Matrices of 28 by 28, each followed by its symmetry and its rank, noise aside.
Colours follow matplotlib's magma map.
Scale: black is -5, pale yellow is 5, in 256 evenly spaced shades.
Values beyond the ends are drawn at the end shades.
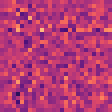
no symmetry, rank six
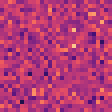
antisymmetric, rank six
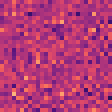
no symmetry, rank five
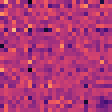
no symmetry, rank four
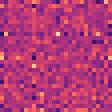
antisymmetric, rank four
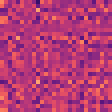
no symmetry, rank four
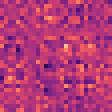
antisymmetric, rank four
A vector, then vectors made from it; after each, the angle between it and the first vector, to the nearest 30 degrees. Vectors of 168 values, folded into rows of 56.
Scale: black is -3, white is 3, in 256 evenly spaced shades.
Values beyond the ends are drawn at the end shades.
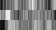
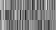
120 degrees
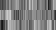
30 degrees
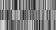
120 degrees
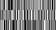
90 degrees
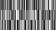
90 degrees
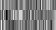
120 degrees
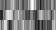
90 degrees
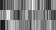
30 degrees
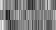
150 degrees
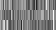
120 degrees
